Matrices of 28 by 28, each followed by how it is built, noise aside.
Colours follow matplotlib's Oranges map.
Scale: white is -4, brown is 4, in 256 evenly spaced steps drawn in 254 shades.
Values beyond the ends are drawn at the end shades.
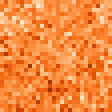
smooth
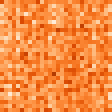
blocks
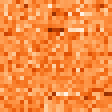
uneven rows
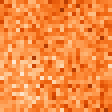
smooth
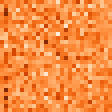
uneven columns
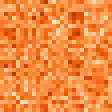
blocks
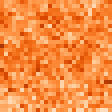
smooth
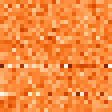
uneven rows
